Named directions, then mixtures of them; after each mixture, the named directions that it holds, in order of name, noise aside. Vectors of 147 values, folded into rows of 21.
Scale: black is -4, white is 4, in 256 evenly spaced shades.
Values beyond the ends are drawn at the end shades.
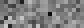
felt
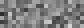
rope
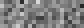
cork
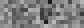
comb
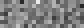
cork, rope.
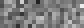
cork.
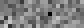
comb, felt.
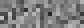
comb, felt, rope.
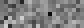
felt.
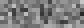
comb, rope.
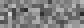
comb, rope.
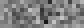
comb.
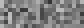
comb, cork, rope.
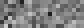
felt.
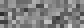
rope.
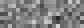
felt, rope.
